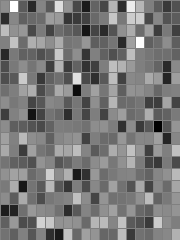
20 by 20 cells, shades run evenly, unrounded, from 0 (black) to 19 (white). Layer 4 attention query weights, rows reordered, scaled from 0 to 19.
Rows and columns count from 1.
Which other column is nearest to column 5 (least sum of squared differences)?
12
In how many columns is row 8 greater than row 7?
14
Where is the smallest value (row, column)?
11, 18
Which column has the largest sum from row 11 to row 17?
20
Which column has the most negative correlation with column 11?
17
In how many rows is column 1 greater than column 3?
9
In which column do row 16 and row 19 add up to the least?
3
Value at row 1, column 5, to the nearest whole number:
10
